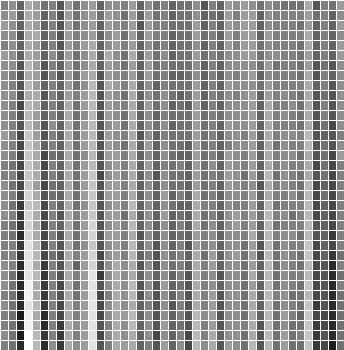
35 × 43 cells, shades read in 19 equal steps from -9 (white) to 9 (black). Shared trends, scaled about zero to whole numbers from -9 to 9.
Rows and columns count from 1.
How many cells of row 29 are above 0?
19
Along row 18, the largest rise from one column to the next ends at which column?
13
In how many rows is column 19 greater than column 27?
8
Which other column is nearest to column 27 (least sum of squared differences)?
36
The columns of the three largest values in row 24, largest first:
3, 42, 6
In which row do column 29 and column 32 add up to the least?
35
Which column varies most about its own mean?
4
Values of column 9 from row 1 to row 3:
-2 -2 -2
